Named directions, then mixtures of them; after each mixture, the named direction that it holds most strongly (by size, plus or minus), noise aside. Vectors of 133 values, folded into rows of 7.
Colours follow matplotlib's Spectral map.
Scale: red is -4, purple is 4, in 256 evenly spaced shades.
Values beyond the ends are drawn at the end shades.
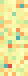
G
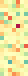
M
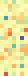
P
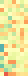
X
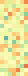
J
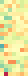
X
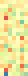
P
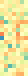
G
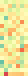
P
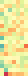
X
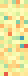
P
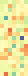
P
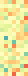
J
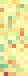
X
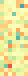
G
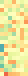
X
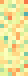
J
